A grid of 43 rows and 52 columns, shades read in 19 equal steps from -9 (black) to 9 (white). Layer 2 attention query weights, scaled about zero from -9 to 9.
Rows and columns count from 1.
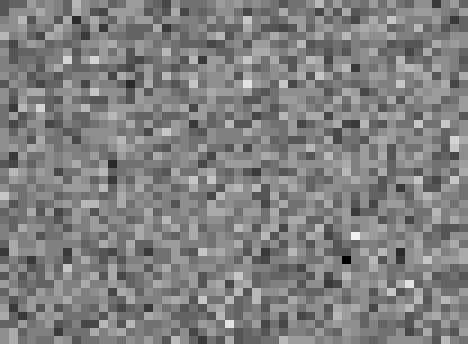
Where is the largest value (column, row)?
40, 30
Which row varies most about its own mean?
32
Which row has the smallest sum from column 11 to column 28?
39
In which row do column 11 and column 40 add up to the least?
27
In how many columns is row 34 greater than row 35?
23
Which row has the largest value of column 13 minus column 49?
35
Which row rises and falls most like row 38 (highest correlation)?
16
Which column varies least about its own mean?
6
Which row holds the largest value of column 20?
43
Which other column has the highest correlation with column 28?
22
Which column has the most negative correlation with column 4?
42
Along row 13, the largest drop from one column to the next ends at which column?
45
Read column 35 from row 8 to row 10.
4 1 -3
